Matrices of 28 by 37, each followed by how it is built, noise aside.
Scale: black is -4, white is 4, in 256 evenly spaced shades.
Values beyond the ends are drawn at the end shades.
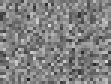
blocks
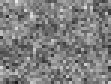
smooth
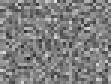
blocks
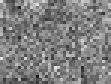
smooth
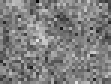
smooth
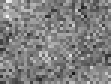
smooth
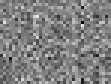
low rank
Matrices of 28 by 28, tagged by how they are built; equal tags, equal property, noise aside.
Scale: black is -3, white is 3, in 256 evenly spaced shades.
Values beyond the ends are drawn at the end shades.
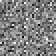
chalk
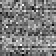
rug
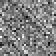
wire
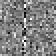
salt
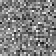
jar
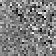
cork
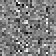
salt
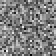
chalk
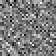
wire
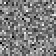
jar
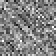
wire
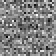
rug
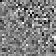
cork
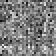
rug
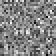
rug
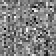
salt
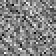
wire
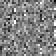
salt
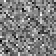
wire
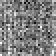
rug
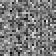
chalk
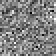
jar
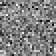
jar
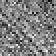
wire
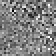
cork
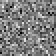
jar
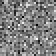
jar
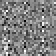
salt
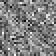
wire
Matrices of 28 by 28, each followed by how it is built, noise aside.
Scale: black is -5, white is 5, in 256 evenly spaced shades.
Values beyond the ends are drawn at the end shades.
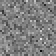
Toeplitz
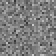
repeating rows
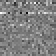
uneven rows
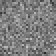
repeating columns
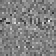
uneven rows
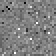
sparse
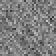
Toeplitz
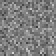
repeating rows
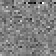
uneven rows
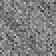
Toeplitz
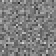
repeating columns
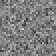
repeating rows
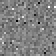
sparse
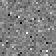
sparse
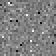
sparse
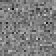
uneven rows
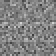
repeating columns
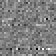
uneven rows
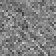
Toeplitz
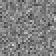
repeating rows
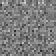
repeating columns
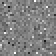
sparse
